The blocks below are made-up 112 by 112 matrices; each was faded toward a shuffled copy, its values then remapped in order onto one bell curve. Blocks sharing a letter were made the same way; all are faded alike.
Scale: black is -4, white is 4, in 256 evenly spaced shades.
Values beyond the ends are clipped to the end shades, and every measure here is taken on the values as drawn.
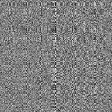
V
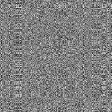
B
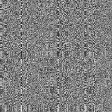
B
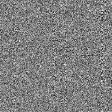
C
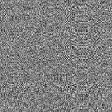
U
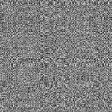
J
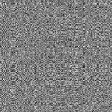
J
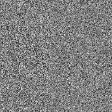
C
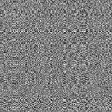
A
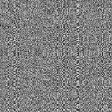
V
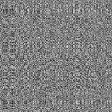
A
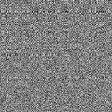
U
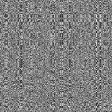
V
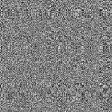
U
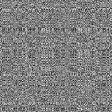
A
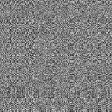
A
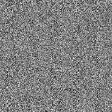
C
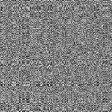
A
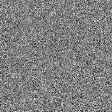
C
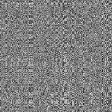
B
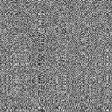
U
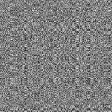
J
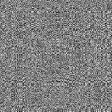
U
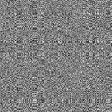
J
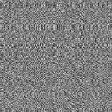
J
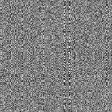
B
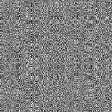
V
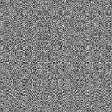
A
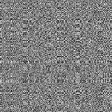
J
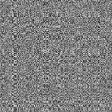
A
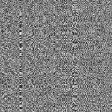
B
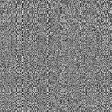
V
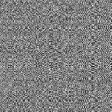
A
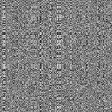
V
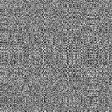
A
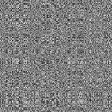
J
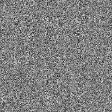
C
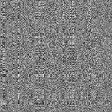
B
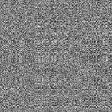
U
